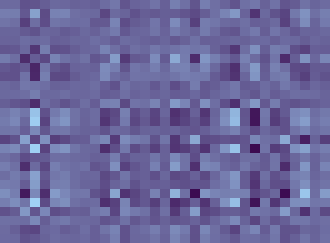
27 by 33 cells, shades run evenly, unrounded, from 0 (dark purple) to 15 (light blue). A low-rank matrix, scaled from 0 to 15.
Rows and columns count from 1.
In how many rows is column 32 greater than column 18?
14
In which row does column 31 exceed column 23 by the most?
22
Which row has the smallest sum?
16
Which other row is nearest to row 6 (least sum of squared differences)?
9
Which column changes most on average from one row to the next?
4
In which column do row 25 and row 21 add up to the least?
26
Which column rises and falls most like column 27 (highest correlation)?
13
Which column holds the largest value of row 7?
18
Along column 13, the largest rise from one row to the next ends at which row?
23
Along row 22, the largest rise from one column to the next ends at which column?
21
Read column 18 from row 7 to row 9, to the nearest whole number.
12 9 8
